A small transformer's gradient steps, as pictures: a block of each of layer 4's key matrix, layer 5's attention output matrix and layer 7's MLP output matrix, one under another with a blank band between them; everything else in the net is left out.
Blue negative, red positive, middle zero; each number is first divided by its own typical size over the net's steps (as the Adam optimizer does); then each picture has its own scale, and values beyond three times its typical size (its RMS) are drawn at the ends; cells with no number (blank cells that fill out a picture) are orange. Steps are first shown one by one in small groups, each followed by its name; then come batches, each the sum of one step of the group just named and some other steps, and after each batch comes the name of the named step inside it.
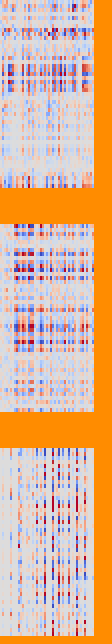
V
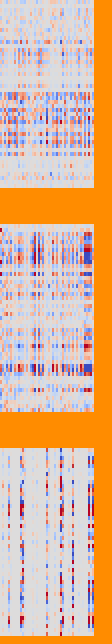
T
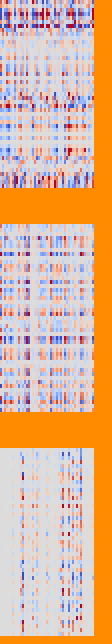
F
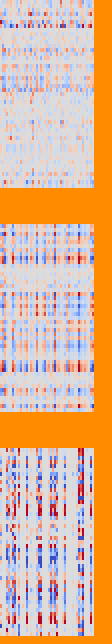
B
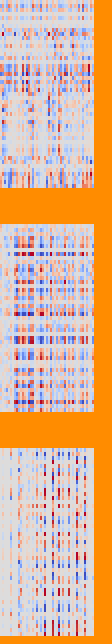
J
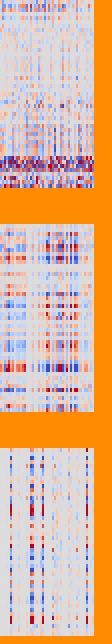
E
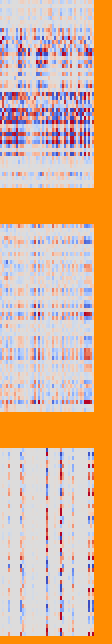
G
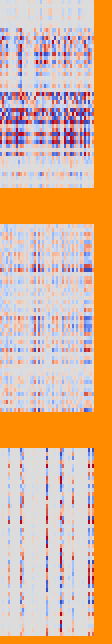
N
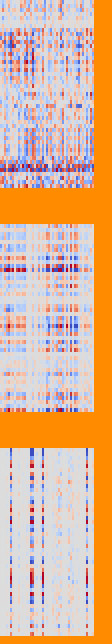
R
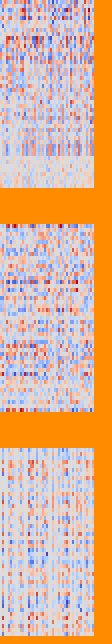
V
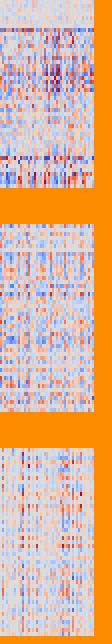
J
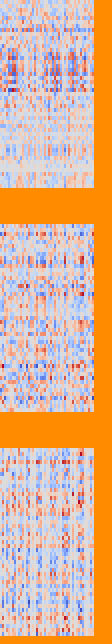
B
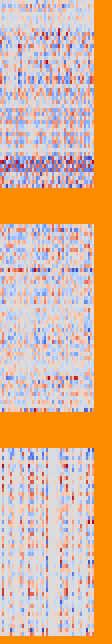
N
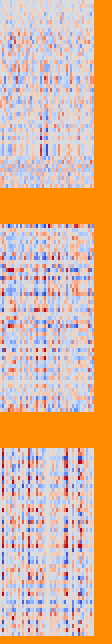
R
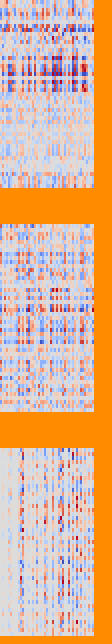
V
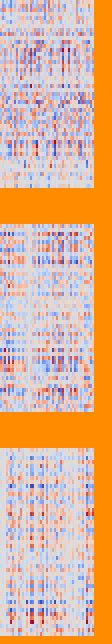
E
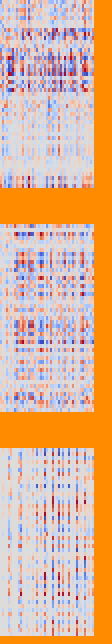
V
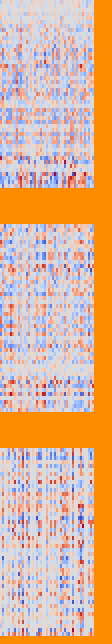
N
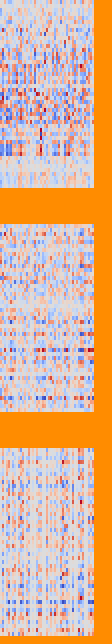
N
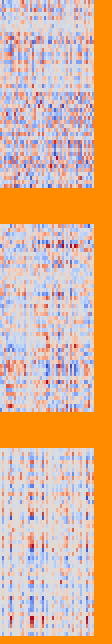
E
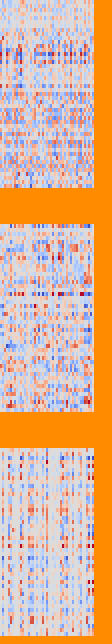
E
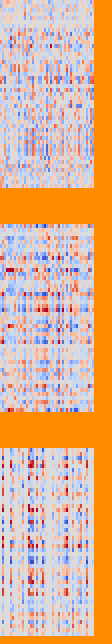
R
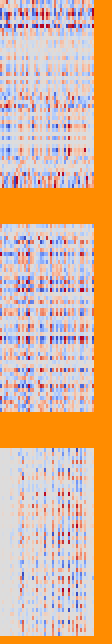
F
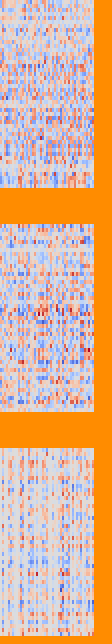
G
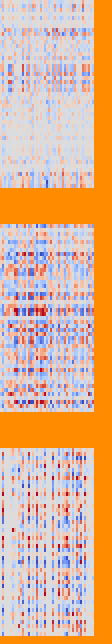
J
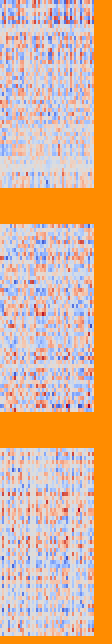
J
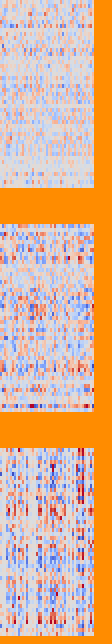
B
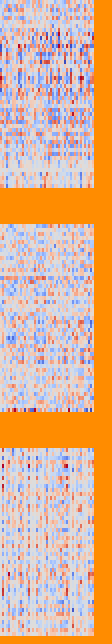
N
